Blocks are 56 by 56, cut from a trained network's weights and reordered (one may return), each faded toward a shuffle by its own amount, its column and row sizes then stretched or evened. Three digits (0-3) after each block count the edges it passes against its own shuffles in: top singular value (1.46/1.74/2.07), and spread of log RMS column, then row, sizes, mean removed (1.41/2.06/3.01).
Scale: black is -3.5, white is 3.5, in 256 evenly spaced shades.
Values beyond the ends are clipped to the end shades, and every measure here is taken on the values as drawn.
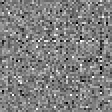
1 1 1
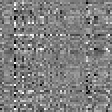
3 2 2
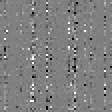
1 3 1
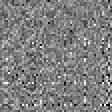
2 2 1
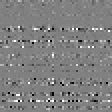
2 1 3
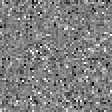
0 0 1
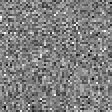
2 0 0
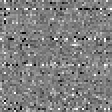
0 1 2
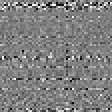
3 0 3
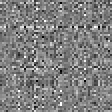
3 2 1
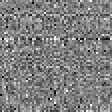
3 1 1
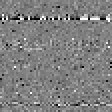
3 0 2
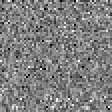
0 0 1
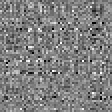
2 1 2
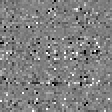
0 1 2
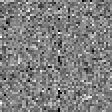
1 1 0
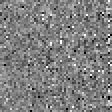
0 1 0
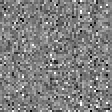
1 2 0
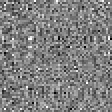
2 0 1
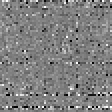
1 1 2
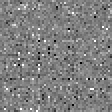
0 1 1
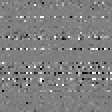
2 1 3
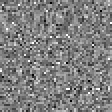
1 0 0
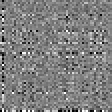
3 2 2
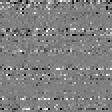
0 0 3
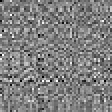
3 1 2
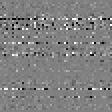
1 1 3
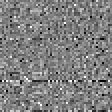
3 1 1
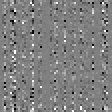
1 3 1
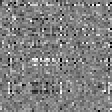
3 1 2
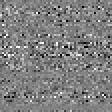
0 0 3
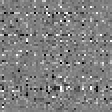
2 2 2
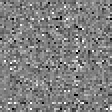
0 1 2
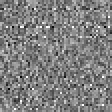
2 0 1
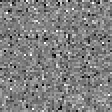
0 1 1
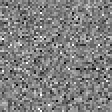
1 0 1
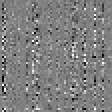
1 3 1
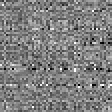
3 1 2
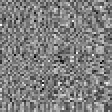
3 1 0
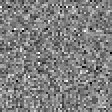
1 0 1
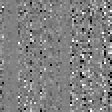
1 3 0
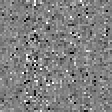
0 2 0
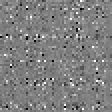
0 2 2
